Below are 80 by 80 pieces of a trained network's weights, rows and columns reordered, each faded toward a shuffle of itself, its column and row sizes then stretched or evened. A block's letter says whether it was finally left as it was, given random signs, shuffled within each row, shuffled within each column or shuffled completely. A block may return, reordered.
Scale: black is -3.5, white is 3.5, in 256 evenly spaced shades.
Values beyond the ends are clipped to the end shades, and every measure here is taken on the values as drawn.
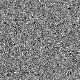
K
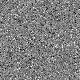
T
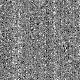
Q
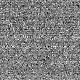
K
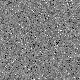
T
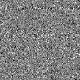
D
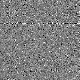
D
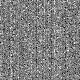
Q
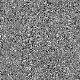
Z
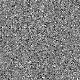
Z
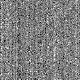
D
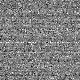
K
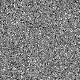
Q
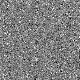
Q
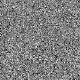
Z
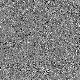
Z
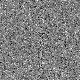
Q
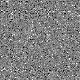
D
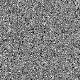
Q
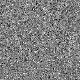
K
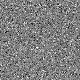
K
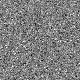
T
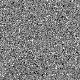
Z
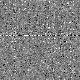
Z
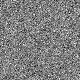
T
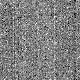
Q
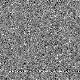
Z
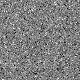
K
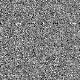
Z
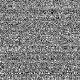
D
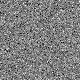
T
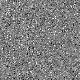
Q
